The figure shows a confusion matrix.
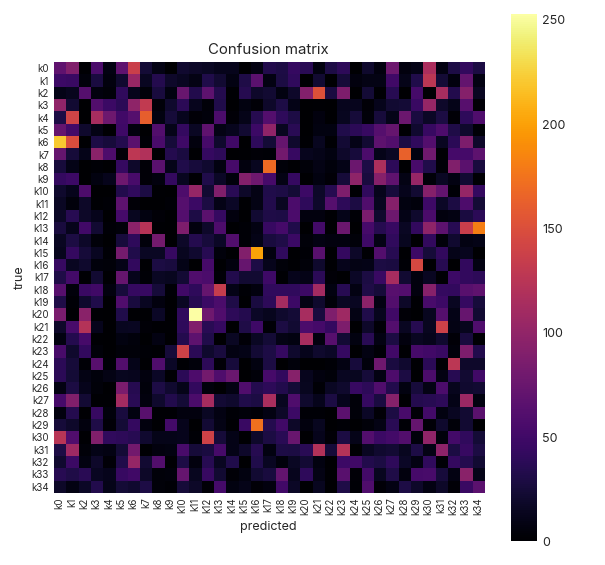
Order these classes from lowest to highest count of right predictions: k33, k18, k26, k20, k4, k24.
k24, k18, k26, k4, k33, k20
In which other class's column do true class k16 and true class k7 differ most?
k28
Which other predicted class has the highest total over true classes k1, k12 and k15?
k16
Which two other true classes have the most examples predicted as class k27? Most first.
k17, k11
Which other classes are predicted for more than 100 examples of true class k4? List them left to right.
k1, k3, k7
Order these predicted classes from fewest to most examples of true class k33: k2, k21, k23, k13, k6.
k21, k13, k2, k6, k23
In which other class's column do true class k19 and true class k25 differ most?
k18
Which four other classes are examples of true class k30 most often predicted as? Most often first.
k12, k0, k3, k19
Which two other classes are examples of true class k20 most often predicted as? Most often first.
k11, k23
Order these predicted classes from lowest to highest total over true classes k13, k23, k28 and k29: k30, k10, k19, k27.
k19, k27, k30, k10
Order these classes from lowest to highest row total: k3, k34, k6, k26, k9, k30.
k34, k26, k3, k9, k30, k6
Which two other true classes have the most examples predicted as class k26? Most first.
k8, k9
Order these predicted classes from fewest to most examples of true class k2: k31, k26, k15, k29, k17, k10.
k26, k17, k15, k29, k10, k31
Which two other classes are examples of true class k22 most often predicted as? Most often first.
k20, k11
